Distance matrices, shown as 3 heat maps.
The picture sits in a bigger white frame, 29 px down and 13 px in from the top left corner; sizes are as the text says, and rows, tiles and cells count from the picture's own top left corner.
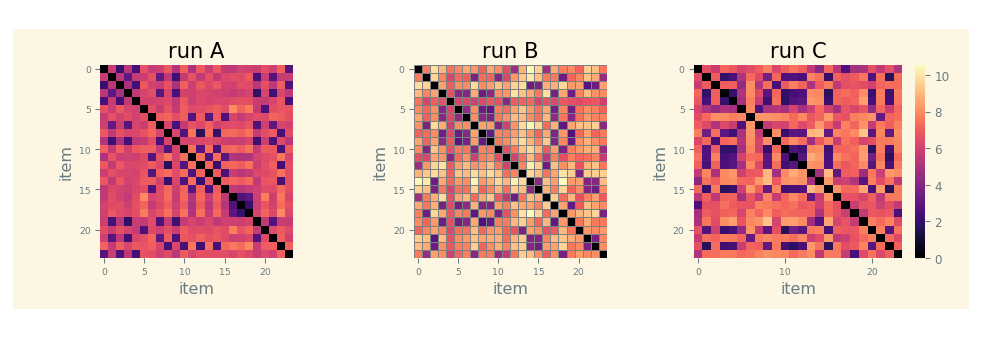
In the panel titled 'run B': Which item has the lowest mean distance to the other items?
4
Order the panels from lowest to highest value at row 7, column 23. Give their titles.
run B, run A, run C
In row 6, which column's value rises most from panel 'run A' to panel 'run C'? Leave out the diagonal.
15
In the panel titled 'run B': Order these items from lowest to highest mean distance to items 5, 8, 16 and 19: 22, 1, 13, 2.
1, 22, 2, 13
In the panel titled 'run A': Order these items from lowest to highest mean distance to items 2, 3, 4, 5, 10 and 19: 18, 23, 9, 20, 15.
9, 23, 20, 15, 18
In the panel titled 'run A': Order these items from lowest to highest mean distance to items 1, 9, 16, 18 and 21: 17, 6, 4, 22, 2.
17, 2, 4, 6, 22
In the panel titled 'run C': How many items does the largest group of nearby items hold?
10
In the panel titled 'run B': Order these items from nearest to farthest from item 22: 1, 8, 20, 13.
8, 20, 1, 13
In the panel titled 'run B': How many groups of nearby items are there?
6
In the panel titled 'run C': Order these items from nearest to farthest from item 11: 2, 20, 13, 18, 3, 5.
3, 20, 5, 18, 2, 13
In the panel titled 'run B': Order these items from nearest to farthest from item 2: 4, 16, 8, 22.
22, 4, 8, 16
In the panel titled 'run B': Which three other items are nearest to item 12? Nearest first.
16, 0, 11
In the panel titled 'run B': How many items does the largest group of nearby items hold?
7
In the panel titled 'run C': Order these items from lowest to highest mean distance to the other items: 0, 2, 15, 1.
1, 15, 0, 2
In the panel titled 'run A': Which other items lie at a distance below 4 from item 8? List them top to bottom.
10, 12, 14, 22
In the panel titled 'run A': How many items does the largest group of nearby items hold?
6
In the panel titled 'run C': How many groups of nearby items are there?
8
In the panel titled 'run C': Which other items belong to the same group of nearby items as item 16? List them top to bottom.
13
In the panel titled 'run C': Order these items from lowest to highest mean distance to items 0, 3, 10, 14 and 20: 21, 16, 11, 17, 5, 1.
1, 11, 5, 17, 16, 21
